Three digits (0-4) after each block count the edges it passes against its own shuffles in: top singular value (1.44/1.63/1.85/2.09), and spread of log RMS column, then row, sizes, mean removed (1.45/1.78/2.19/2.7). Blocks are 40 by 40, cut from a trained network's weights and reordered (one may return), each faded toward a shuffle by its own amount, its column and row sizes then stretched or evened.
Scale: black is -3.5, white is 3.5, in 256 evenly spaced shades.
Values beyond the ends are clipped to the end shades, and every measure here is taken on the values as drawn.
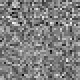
3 1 2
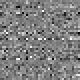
2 2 3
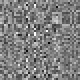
3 2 0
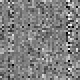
1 4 0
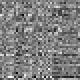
3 0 3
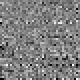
2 1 3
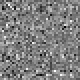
1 1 1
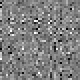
3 3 2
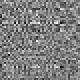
4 0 2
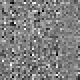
0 4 1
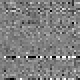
4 1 3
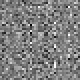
3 3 1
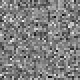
1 0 1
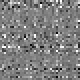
1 3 4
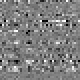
3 1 4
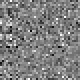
2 1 1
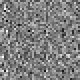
1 1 0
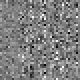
0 4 0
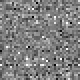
1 2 2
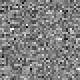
2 0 1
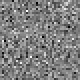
1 1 0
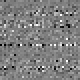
2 1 4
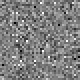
0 1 0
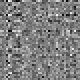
4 2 3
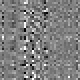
4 4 1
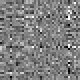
3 3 2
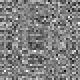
4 0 1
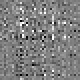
1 4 3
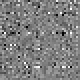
2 2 2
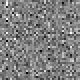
2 2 0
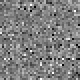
1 1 2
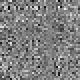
1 3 2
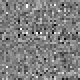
1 2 1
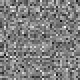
3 0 0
